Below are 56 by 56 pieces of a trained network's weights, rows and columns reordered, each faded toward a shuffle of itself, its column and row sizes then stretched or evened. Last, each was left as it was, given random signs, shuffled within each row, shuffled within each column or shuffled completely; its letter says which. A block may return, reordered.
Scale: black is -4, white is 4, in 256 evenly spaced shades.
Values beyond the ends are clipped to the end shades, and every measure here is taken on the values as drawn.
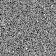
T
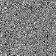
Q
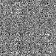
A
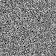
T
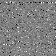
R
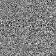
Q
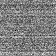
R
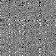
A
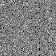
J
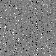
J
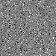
J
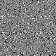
R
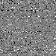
Q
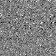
R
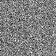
J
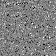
T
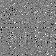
A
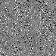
J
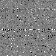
Q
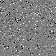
T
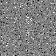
J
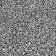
A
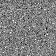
T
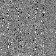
J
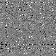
Q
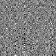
A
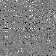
Q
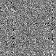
Q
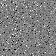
T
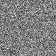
T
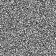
T
